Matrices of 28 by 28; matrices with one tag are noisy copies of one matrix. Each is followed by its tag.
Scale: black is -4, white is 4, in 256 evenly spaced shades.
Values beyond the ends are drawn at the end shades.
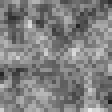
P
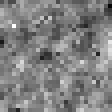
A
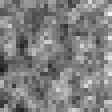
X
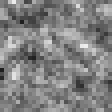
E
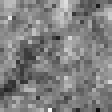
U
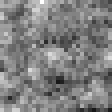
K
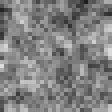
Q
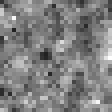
A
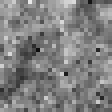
U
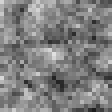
K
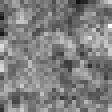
Q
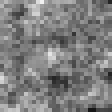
K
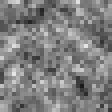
E
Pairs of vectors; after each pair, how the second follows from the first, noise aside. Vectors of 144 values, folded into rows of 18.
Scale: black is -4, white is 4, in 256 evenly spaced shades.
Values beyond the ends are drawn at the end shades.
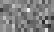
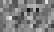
shuffled.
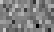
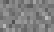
wrapped around, negated, shrunk.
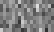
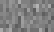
shrunk.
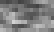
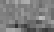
reversed, partly zeroed.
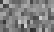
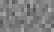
reversed, negated, shrunk.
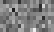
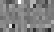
reversed, partly zeroed.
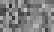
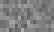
wrapped around, negated, shrunk.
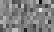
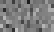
reversed, partly zeroed.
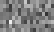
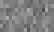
reversed, negated, shrunk.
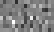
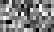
reversed, scaled up.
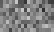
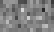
partly zeroed.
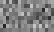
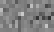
partly zeroed.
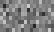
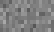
shrunk.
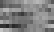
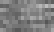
reversed, negated, shrunk.
